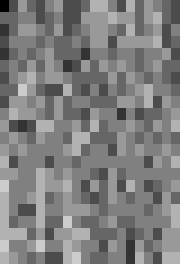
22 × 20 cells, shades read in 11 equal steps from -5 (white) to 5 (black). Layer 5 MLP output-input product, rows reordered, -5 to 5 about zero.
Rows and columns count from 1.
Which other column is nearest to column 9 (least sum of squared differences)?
19
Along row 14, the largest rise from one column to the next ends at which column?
2
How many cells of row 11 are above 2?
1
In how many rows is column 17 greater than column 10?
6
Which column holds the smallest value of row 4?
18
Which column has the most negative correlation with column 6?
3
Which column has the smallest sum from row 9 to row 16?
5
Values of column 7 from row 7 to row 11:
-1 2 -1 -1 0
